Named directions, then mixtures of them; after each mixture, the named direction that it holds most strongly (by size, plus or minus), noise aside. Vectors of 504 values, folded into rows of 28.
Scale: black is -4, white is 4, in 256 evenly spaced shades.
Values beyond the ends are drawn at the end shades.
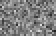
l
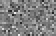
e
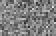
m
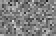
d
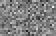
d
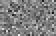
e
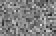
l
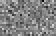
e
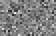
e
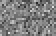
m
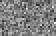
m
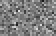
e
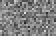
m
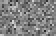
d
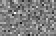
e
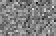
m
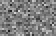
e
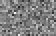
e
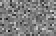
e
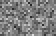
d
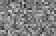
e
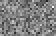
d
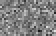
l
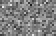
d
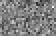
m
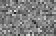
e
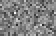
l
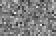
e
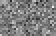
d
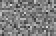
m
